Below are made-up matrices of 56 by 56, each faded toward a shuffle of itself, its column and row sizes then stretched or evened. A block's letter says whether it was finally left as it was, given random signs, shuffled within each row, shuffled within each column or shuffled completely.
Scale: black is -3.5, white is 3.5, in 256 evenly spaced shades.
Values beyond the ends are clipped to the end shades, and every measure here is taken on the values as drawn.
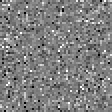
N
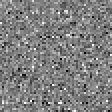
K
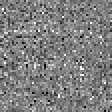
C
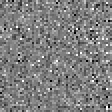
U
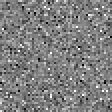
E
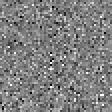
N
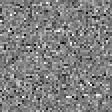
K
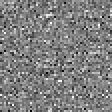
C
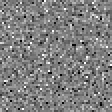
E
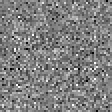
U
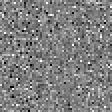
N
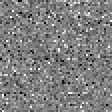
K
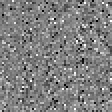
N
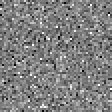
E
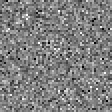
K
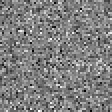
U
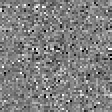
U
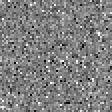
E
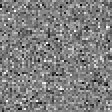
K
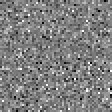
K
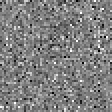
C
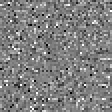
K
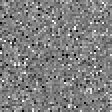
E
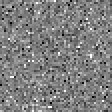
E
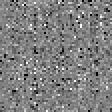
C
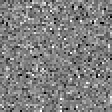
K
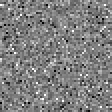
E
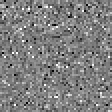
K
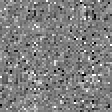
C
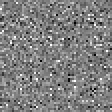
C
